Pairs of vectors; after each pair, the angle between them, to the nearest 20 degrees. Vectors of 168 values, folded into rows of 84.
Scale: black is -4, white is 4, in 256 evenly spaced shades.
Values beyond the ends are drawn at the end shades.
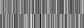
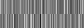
20 degrees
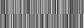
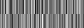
120 degrees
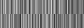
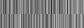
160 degrees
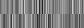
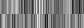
140 degrees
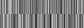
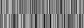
20 degrees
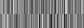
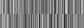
20 degrees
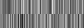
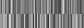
80 degrees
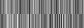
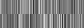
140 degrees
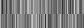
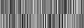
60 degrees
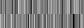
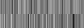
20 degrees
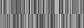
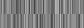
20 degrees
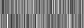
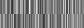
100 degrees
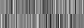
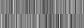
20 degrees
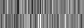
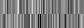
160 degrees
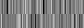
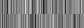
40 degrees
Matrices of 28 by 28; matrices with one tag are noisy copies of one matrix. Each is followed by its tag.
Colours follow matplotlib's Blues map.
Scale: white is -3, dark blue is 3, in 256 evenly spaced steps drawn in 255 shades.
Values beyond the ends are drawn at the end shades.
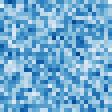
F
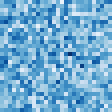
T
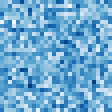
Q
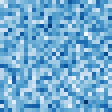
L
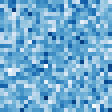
F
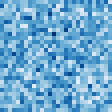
T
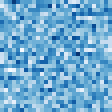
F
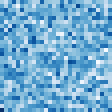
L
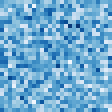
T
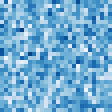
Q
